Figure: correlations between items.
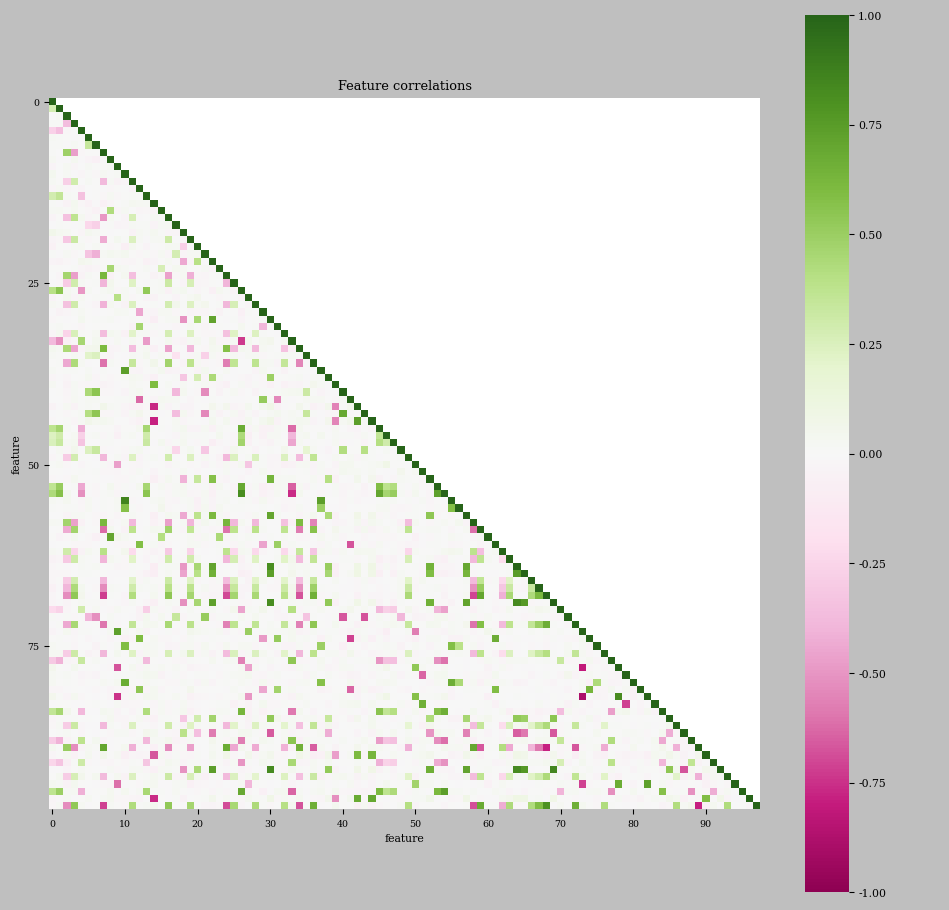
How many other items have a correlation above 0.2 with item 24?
6
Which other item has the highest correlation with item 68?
97
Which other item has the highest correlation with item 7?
89
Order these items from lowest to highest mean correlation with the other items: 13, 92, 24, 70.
24, 70, 13, 92
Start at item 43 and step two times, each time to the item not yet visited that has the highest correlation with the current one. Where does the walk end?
6
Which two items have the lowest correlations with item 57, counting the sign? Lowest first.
87, 18
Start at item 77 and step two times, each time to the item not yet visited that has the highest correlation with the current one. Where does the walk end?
88
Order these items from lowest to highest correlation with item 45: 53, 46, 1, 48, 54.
48, 46, 1, 53, 54
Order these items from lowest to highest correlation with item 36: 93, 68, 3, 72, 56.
56, 93, 3, 72, 68
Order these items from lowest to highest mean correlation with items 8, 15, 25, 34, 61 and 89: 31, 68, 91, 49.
68, 49, 91, 31
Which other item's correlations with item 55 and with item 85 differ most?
10
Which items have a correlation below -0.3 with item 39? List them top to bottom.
42, 44, 90, 96
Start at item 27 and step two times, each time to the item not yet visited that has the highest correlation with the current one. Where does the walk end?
9
